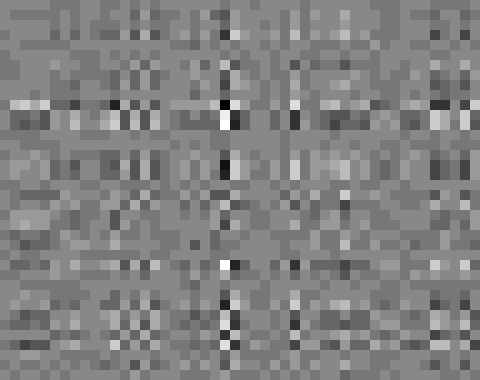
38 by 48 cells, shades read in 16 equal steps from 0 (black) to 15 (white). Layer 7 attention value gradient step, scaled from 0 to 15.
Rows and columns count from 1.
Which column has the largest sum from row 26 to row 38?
23
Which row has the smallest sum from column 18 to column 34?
13
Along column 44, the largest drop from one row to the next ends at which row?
34
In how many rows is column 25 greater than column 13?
7
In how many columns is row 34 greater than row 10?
14
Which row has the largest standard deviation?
11
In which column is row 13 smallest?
24
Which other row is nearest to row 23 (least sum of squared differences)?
30
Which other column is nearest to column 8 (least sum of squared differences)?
45
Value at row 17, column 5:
9
